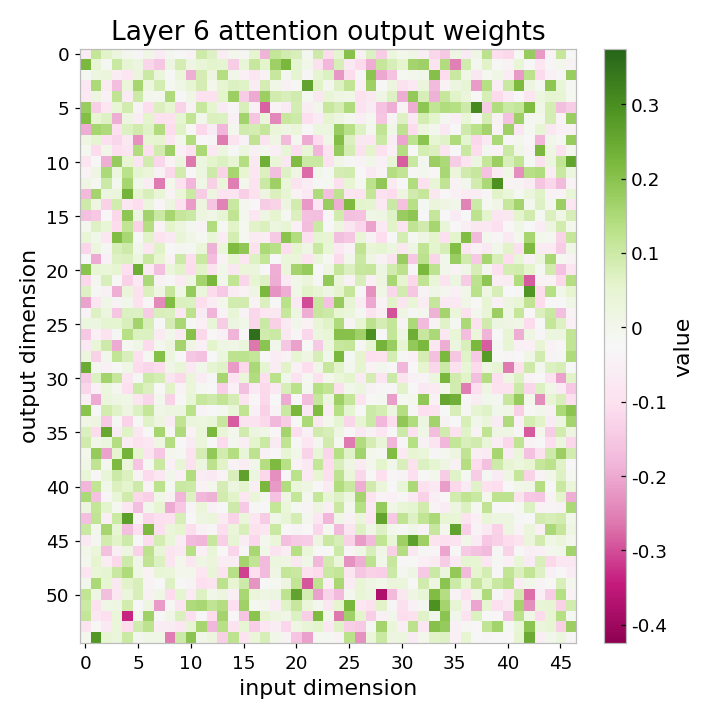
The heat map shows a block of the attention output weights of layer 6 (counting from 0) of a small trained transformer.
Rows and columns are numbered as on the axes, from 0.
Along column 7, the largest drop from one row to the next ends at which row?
29
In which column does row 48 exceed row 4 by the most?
33
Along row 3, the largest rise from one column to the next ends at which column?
38
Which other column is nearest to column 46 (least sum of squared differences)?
6
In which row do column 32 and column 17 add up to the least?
48
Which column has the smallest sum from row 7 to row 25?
21
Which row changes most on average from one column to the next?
52
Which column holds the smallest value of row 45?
26
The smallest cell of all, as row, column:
50, 28
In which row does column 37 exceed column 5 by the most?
5
